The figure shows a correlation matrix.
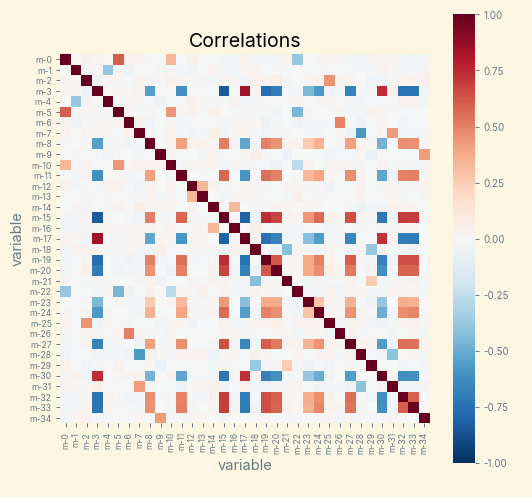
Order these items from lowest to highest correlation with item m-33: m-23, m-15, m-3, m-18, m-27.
m-3, m-18, m-23, m-27, m-15
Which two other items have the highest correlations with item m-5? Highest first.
m-0, m-10
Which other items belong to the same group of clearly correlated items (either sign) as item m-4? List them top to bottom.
m-1
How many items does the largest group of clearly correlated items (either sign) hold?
13
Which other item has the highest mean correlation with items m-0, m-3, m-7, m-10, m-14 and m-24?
m-5
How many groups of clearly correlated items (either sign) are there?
10
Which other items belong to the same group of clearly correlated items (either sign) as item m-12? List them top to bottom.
m-13
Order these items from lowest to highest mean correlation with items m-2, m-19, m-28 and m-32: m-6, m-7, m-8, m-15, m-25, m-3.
m-3, m-7, m-6, m-25, m-8, m-15
